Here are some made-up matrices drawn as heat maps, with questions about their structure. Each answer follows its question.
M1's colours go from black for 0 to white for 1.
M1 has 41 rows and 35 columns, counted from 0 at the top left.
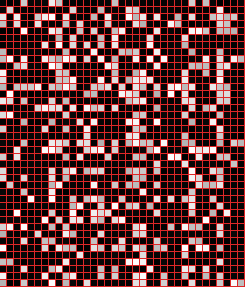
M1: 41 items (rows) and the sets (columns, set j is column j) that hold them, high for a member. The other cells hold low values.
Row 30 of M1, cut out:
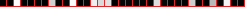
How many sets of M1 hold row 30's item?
10
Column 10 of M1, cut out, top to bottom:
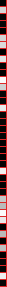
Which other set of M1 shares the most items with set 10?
14
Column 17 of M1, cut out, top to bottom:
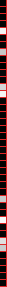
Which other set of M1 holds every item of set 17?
13
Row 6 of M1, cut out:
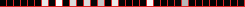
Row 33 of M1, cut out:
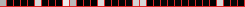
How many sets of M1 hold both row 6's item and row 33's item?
2
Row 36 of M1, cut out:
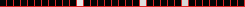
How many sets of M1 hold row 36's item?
3
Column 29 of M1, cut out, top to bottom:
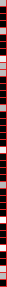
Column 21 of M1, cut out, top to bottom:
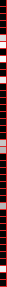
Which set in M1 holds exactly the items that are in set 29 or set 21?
16
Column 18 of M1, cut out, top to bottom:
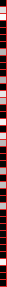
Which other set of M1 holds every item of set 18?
19
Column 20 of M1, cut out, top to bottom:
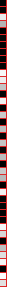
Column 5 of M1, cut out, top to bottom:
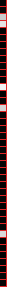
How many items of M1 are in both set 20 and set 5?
4
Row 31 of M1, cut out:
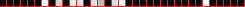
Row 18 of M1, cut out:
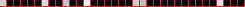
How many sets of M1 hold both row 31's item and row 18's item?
1
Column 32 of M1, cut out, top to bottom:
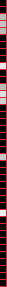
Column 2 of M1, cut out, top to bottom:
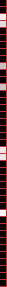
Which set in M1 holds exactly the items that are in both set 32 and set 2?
15
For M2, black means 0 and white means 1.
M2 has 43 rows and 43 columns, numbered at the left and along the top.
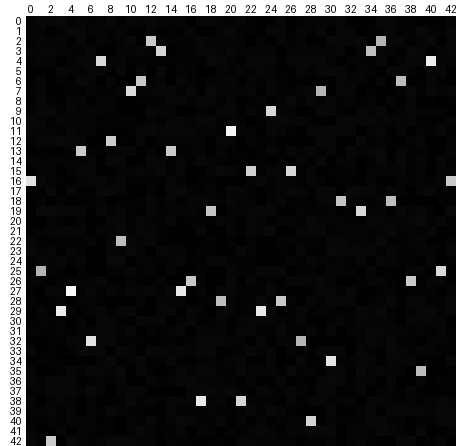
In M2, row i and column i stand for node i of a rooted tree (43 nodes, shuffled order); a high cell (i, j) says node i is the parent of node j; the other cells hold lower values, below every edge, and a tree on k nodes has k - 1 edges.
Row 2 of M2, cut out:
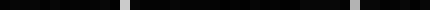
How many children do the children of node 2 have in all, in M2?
2
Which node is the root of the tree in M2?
32
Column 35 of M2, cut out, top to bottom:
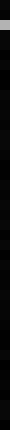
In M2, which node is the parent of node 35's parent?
42
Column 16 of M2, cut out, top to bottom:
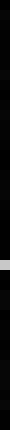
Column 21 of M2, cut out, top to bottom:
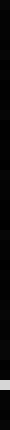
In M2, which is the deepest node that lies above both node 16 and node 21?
26
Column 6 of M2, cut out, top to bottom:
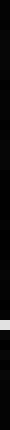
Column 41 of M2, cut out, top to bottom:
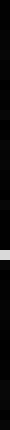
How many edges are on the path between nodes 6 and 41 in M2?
7
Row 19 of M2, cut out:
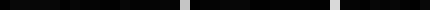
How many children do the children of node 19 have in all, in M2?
2
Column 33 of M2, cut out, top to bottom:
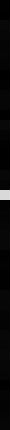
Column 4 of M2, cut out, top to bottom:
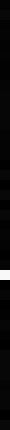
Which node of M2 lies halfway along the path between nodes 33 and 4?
28
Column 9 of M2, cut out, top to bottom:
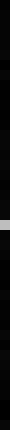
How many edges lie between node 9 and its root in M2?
4
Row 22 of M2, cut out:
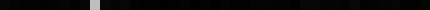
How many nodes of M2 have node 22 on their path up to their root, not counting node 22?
2
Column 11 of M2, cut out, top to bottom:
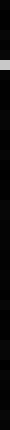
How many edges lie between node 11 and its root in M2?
2
